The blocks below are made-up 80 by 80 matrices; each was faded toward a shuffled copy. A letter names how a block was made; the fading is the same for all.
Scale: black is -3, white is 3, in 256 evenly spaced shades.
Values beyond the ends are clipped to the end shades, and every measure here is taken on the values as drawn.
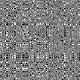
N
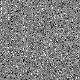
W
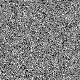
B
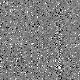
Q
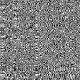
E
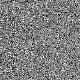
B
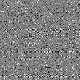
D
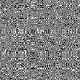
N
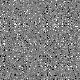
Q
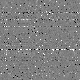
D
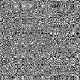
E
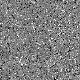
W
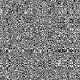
E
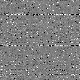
D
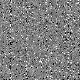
W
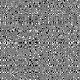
N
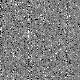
W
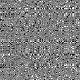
N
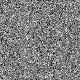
B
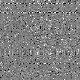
D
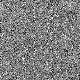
B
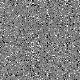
Q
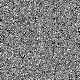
B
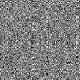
E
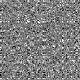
E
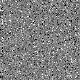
W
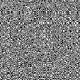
E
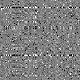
N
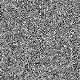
B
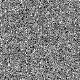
B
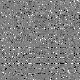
D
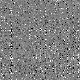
Q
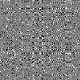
N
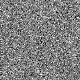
B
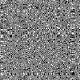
E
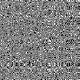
E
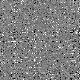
Q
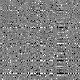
N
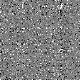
Q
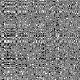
N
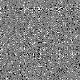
Q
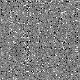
Q
